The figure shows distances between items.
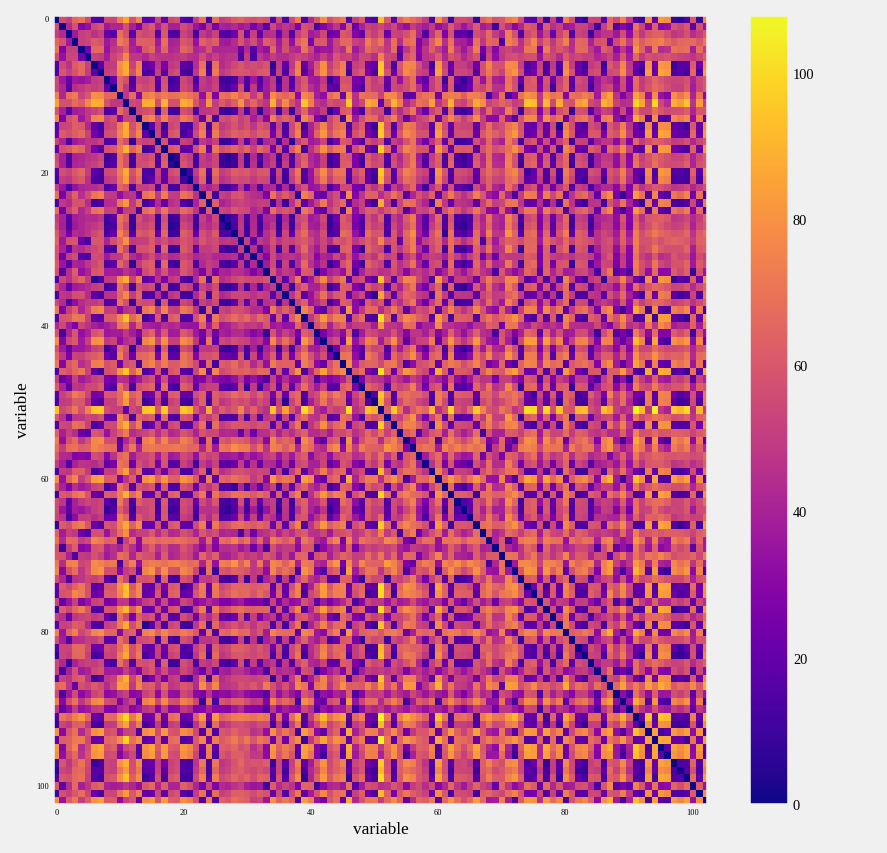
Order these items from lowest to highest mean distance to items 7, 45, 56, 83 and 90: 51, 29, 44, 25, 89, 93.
25, 89, 93, 29, 44, 51
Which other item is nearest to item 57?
54
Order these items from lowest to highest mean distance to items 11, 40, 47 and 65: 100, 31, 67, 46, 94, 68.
100, 31, 67, 68, 46, 94
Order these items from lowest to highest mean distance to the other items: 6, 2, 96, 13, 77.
2, 6, 77, 13, 96
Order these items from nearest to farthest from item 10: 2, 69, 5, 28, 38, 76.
38, 69, 76, 5, 2, 28
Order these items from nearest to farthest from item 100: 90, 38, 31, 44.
90, 38, 31, 44
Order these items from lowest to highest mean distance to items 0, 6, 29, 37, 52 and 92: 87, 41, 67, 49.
49, 67, 41, 87
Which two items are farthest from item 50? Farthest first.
51, 11
